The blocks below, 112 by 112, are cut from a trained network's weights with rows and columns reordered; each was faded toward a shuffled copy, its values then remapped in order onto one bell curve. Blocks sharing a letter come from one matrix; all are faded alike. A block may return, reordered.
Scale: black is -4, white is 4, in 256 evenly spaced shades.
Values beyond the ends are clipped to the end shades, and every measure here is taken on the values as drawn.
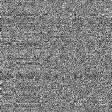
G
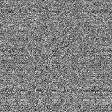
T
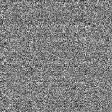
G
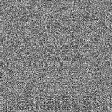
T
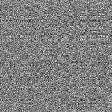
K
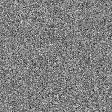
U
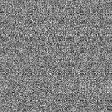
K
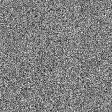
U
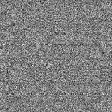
T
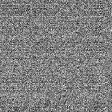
G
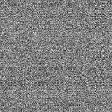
T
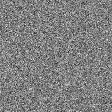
U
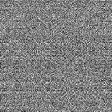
T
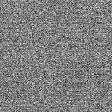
T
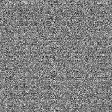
G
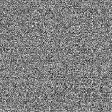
G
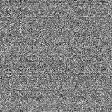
G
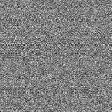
K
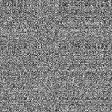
K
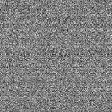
K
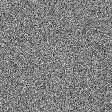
U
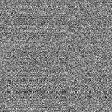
K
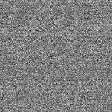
T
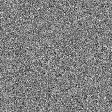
U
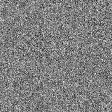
U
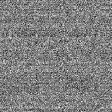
G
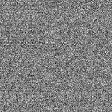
T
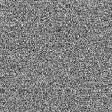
T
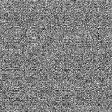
T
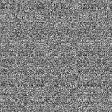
K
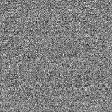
T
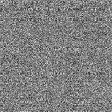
T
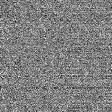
G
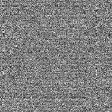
G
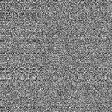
K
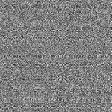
K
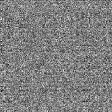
G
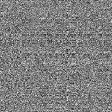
T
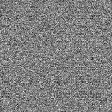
T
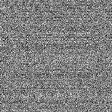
G
